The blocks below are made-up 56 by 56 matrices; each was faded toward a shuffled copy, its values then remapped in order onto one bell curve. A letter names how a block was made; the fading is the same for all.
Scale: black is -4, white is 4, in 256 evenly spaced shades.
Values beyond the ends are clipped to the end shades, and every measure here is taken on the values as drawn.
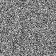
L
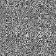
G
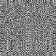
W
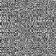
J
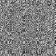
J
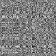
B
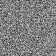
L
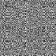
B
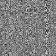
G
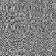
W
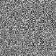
G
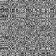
B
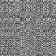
W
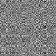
W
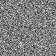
L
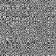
B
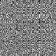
J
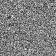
L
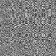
B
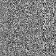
G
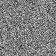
L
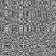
W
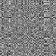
B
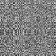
W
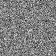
L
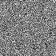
L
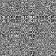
B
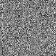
G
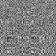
W
